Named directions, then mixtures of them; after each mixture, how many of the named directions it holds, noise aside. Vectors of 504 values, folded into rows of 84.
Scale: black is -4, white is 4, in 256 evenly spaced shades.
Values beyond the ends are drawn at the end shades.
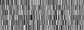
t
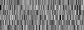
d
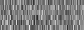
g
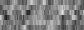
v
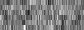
two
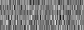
three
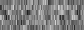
three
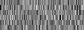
one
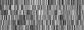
four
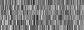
one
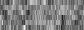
two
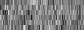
three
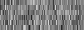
four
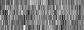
three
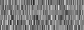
one
